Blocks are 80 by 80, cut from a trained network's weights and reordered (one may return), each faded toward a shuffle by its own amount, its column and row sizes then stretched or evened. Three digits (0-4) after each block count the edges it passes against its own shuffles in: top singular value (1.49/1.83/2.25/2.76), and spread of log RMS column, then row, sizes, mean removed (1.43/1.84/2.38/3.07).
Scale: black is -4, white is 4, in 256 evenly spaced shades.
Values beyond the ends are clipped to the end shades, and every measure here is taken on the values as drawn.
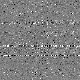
2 0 3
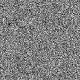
2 0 1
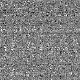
0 2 2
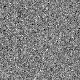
0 0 0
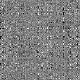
1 3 3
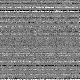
4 0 4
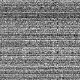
4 2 3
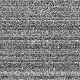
3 1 1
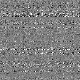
0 2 4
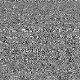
0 1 4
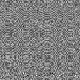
4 0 2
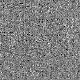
0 0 2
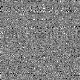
1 0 3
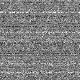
2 0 3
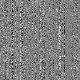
1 4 0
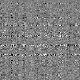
1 2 4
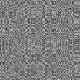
4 3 0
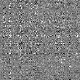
0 3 3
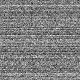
3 0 2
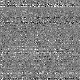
1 2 4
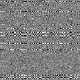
4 1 4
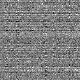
3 3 2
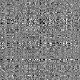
2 1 4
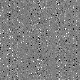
0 3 0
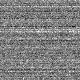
3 0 3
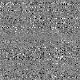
0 1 4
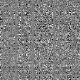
0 4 2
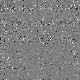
0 1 3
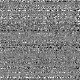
1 1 4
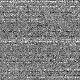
2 0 3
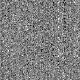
1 2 0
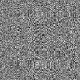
3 3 0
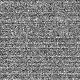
2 1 0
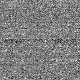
0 1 2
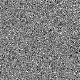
0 1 0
